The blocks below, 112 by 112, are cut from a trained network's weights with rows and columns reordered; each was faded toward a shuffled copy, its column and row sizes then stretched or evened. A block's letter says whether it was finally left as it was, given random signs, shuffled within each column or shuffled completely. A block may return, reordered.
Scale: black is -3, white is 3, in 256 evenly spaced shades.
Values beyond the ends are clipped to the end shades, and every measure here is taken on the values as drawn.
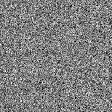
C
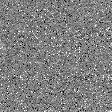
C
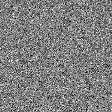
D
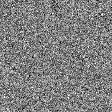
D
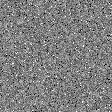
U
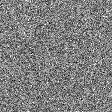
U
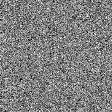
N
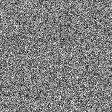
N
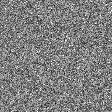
N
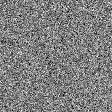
U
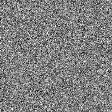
D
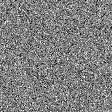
U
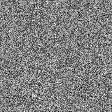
D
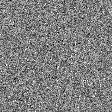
N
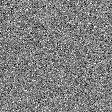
U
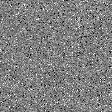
C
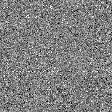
D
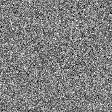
N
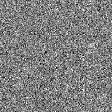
C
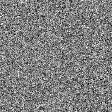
N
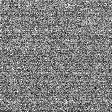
C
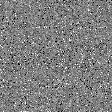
D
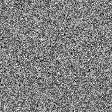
D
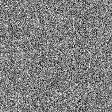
N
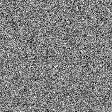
D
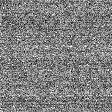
C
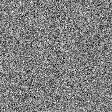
N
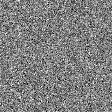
N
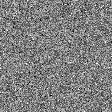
D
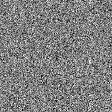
C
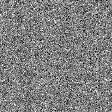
N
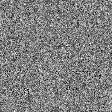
D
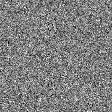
N
